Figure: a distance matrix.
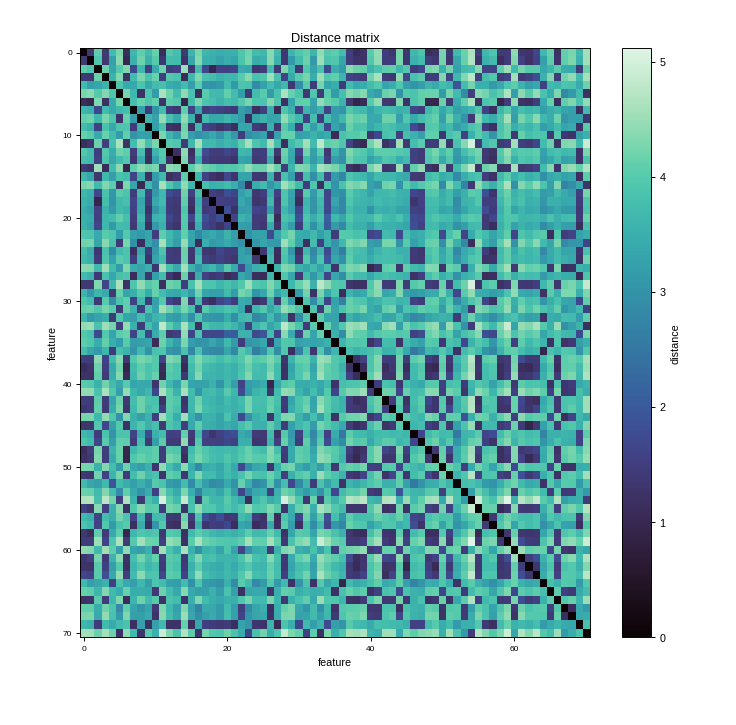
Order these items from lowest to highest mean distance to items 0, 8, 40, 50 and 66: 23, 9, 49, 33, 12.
49, 23, 33, 9, 12
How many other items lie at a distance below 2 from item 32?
5
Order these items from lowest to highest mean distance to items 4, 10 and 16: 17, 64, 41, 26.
26, 41, 64, 17
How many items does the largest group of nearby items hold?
23
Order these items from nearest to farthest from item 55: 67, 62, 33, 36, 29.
62, 29, 36, 67, 33
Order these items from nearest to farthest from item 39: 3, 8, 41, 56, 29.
3, 29, 56, 8, 41
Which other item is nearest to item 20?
27
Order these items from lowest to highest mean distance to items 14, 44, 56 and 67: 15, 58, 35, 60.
35, 60, 15, 58
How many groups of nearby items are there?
5
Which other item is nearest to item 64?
36
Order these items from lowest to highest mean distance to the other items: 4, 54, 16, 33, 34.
34, 4, 16, 33, 54
